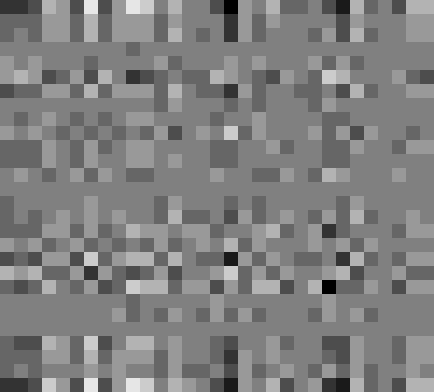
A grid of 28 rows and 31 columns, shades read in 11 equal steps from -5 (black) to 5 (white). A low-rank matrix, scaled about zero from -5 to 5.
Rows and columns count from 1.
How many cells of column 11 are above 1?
5
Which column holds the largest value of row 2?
7
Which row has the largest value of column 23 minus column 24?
21
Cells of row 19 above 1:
5
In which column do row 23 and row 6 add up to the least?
10
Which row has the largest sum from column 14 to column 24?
20
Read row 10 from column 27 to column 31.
1 0 0 -1 0
